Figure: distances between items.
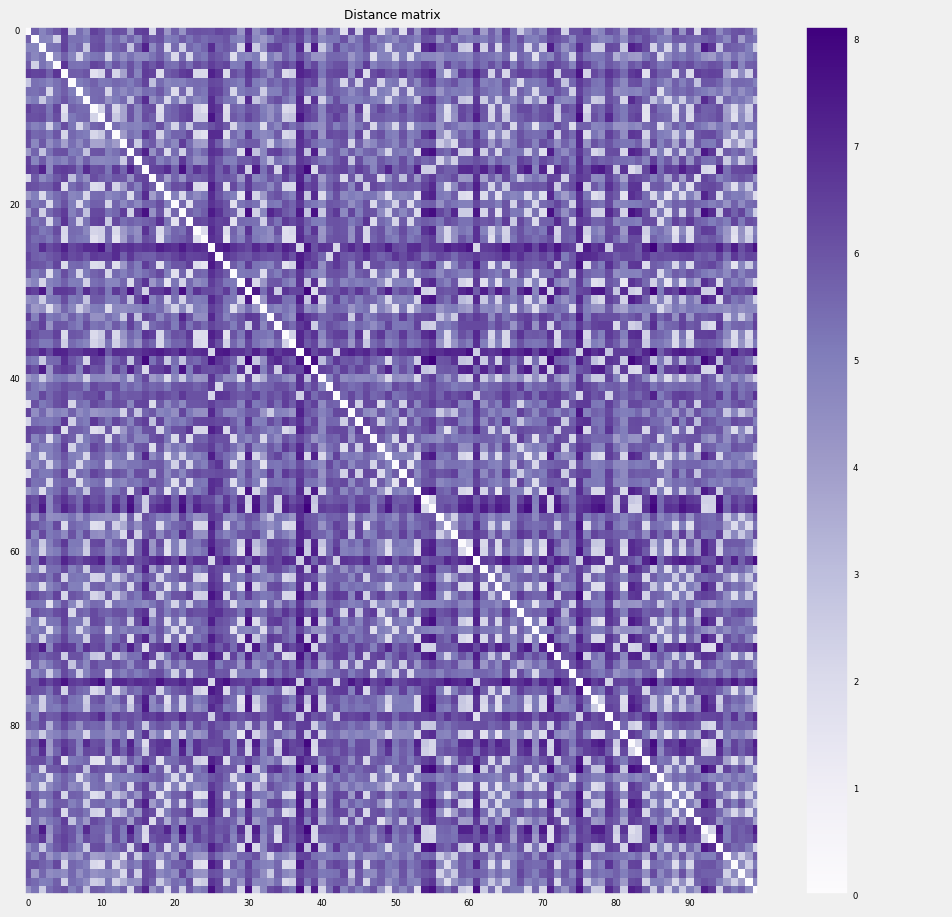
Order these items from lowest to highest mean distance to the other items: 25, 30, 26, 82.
82, 30, 26, 25
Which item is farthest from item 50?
26
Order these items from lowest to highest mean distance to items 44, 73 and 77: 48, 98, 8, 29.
29, 8, 48, 98
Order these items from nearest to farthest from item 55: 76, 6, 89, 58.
58, 6, 76, 89
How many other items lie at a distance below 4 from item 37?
5
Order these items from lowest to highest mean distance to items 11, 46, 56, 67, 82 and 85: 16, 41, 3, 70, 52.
3, 52, 70, 16, 41
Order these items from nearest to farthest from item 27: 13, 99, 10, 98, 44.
10, 98, 13, 44, 99
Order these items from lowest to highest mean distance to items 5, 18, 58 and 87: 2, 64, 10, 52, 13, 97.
10, 13, 97, 64, 2, 52
